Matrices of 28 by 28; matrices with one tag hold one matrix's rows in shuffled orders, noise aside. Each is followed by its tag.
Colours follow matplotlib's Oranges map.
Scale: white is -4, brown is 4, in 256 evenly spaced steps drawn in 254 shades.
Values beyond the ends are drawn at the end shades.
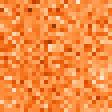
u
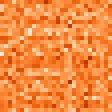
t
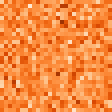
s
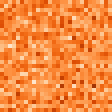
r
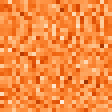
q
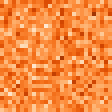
r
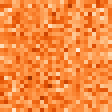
u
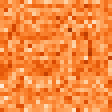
t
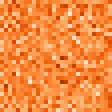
s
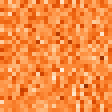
q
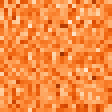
s
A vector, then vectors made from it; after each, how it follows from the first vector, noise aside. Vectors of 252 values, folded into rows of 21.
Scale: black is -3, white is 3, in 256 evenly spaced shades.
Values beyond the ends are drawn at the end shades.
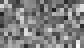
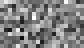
wrapped around.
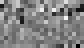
negated, partly zeroed.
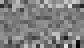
negated, partly zeroed.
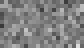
shrunk.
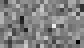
negated, partly zeroed.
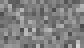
shrunk.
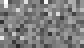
reversed, partly zeroed.
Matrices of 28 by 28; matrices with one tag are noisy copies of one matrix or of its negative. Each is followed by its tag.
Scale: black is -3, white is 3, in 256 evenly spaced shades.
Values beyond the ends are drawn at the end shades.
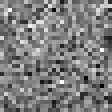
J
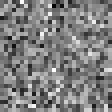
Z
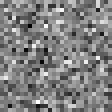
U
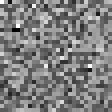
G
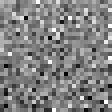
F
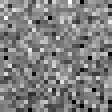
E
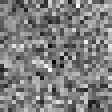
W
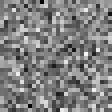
Z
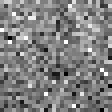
F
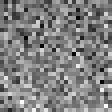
F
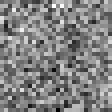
Z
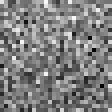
J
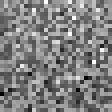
J
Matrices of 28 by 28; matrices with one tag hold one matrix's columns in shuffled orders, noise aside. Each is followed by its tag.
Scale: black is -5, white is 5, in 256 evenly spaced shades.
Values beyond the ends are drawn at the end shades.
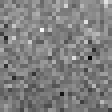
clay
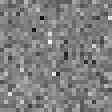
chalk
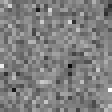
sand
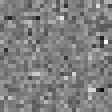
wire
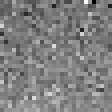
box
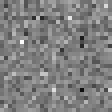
wire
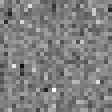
sand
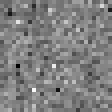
sand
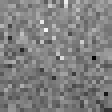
clay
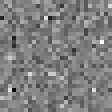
wire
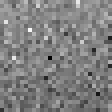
clay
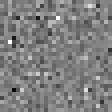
wire
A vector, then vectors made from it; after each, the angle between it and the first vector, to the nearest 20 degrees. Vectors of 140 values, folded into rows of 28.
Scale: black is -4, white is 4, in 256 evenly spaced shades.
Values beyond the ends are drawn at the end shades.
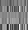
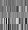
60 degrees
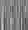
80 degrees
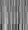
60 degrees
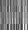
60 degrees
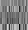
160 degrees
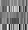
160 degrees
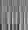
60 degrees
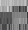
120 degrees
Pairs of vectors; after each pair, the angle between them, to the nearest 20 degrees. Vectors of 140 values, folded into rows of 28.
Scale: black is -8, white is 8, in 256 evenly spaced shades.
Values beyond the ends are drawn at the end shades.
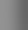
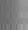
160 degrees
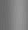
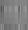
60 degrees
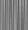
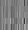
80 degrees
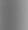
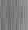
40 degrees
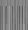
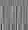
120 degrees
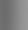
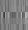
80 degrees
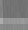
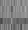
140 degrees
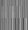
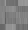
80 degrees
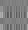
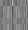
120 degrees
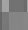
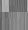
20 degrees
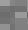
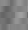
60 degrees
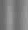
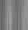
20 degrees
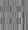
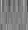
100 degrees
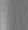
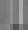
100 degrees
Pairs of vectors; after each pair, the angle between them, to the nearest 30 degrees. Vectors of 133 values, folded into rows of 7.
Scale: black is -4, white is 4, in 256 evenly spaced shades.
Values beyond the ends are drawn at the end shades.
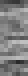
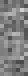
60 degrees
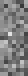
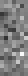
90 degrees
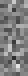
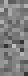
90 degrees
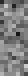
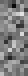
60 degrees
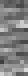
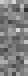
120 degrees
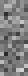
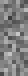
120 degrees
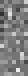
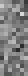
90 degrees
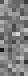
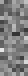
150 degrees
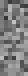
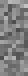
150 degrees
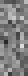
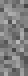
60 degrees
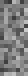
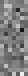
90 degrees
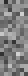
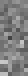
90 degrees
